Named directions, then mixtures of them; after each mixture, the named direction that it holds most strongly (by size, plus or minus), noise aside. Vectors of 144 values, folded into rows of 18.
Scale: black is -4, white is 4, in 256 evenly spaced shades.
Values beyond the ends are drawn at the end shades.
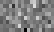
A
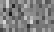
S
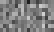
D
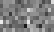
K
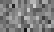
A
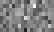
A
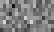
S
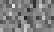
A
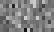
A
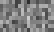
D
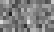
K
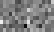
K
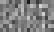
D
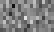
S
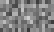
D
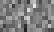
A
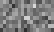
D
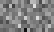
A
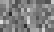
K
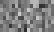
A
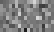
A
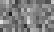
K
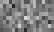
A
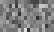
A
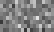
A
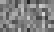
D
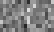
K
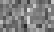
K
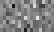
A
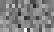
A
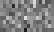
A
